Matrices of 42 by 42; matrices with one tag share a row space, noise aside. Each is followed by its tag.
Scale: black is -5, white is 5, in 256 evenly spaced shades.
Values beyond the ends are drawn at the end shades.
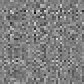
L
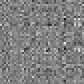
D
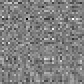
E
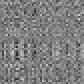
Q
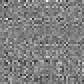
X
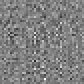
L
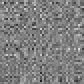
Q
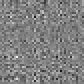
L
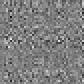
X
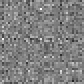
E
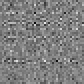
L
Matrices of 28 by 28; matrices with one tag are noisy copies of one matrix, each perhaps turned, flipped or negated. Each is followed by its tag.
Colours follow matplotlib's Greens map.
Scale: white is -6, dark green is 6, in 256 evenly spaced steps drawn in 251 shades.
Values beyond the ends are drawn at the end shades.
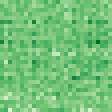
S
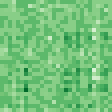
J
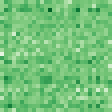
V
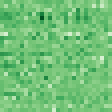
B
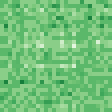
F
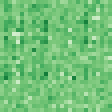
J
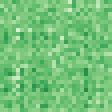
J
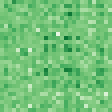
F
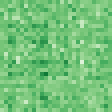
F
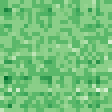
V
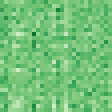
B
